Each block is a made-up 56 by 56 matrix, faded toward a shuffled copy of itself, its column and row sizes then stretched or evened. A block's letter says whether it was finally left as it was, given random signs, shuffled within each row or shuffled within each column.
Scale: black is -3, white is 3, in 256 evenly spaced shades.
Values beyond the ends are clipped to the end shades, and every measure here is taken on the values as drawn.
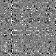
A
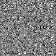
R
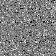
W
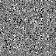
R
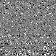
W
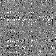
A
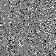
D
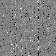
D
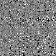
R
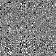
R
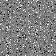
D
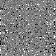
A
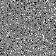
D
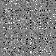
R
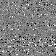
W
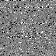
W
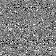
W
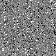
D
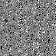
D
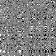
A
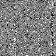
D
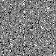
D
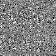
R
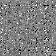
R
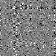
A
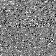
W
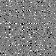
R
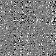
R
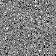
D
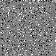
R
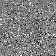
W
